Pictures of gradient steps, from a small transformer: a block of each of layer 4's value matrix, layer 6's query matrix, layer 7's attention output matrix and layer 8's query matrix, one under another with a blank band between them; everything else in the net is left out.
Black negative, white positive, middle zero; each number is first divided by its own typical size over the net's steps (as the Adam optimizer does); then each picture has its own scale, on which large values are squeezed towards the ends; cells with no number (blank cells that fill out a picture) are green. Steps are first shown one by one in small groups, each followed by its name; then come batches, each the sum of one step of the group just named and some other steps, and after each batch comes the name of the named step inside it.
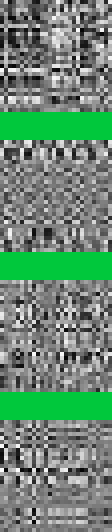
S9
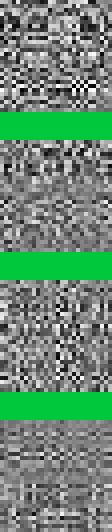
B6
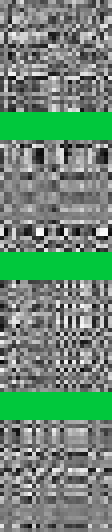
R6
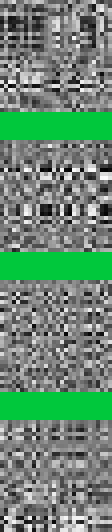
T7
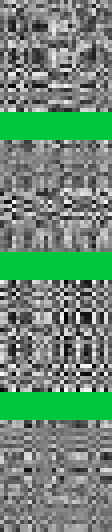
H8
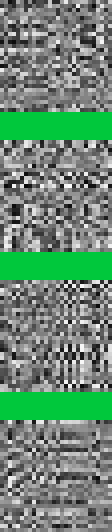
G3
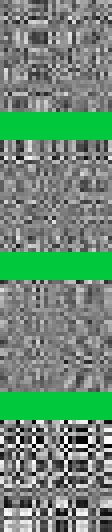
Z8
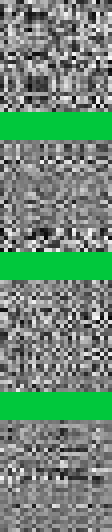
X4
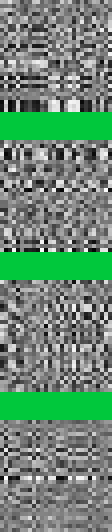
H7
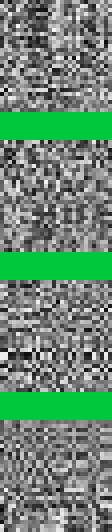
S9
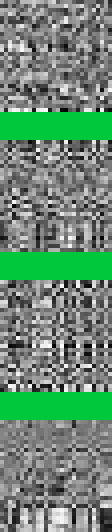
H8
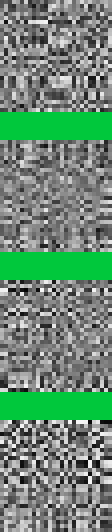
Z8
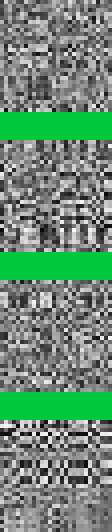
X4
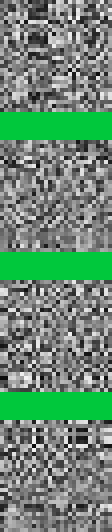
Z8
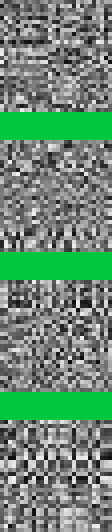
G3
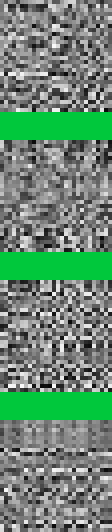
R6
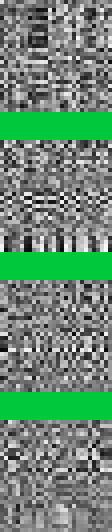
H7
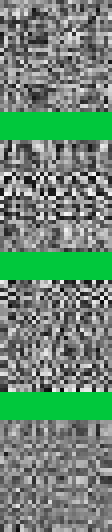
H8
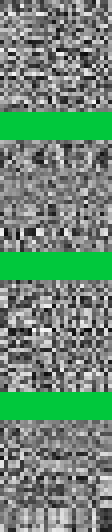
R6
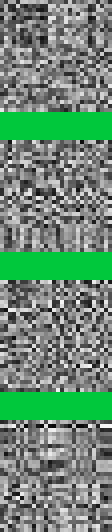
H8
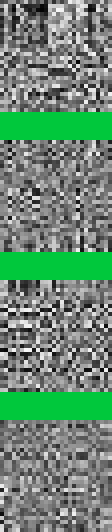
B6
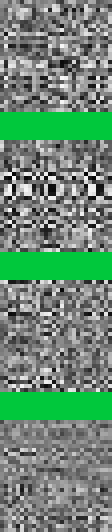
X4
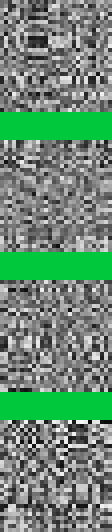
Z8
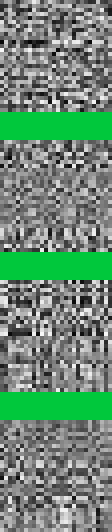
H7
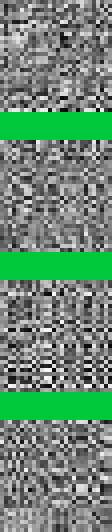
Z8
